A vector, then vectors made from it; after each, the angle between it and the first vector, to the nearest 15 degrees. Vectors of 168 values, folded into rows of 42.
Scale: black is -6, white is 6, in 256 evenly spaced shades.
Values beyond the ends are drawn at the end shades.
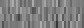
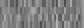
150 degrees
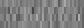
45 degrees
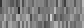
120 degrees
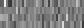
75 degrees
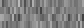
60 degrees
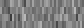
60 degrees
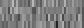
30 degrees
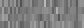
90 degrees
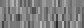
15 degrees
